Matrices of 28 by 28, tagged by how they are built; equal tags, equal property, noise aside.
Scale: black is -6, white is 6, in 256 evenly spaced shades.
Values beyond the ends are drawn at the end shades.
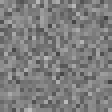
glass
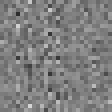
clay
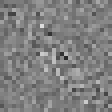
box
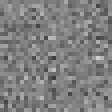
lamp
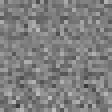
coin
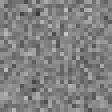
glass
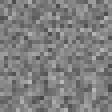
coin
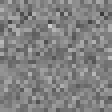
coin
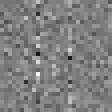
clay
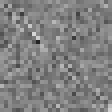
box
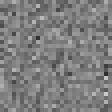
clay
